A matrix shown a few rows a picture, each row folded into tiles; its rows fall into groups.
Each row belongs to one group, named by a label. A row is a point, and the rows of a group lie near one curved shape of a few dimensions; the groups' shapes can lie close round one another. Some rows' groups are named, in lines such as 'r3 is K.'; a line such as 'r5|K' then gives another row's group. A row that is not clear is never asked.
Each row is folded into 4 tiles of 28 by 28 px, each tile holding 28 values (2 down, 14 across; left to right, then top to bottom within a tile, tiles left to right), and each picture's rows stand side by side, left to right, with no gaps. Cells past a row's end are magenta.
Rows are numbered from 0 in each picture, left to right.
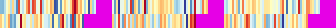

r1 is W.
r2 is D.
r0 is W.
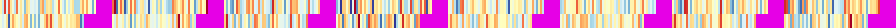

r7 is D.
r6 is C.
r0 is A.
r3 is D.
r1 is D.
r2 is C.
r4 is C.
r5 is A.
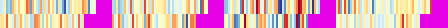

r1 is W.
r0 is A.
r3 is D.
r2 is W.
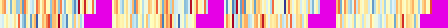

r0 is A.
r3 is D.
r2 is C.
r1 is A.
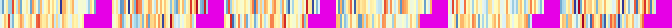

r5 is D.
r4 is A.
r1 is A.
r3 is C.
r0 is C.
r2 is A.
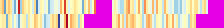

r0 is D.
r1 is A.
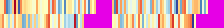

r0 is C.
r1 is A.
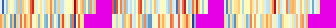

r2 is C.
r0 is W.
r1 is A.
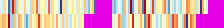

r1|W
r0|C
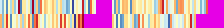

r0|W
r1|C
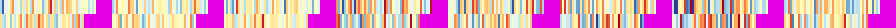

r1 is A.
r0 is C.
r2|C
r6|C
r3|C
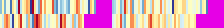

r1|C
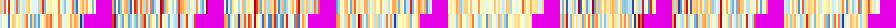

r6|C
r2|W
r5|W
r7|D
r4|D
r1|C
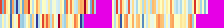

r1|A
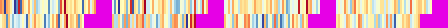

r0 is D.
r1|W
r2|D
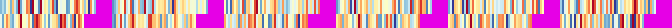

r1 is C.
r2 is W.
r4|D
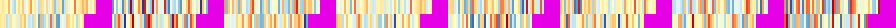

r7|C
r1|W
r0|D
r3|D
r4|A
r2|A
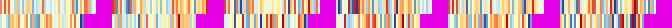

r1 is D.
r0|A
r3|C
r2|A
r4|A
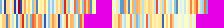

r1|A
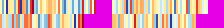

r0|W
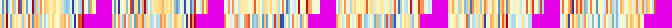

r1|W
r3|D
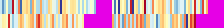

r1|W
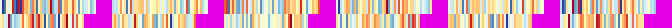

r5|C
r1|D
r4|D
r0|C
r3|C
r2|D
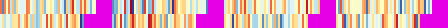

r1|C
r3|A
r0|A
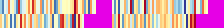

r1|W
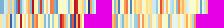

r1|C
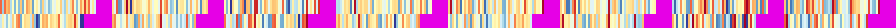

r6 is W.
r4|D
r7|C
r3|D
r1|C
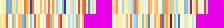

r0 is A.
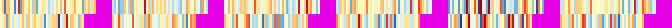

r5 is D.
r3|D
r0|D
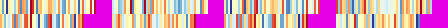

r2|W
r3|A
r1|W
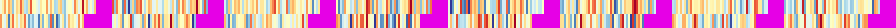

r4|C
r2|C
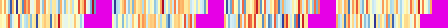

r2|W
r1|C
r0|A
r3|D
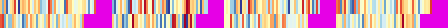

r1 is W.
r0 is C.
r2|A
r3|D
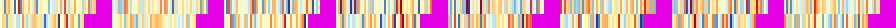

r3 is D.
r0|D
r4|W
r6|D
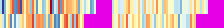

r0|C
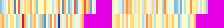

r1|A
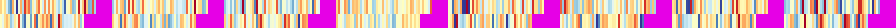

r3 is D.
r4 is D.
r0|A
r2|W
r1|D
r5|A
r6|D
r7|W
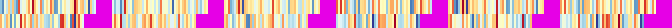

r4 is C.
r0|W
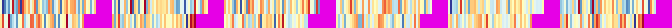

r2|A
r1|W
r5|W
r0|C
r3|C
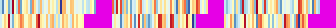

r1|A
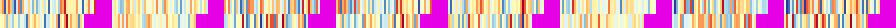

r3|D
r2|A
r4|W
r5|C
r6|C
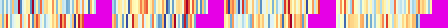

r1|W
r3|A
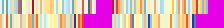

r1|A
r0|W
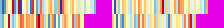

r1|C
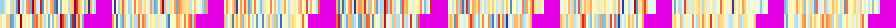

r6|C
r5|D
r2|D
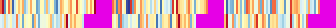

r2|C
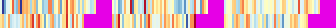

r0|C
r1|W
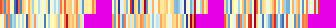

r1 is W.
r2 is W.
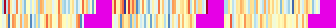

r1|D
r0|A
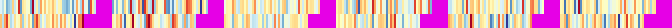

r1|W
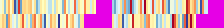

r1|W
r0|D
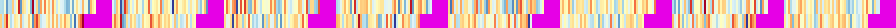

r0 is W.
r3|D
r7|A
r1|C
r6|W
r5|D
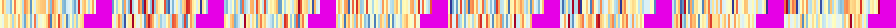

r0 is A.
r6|C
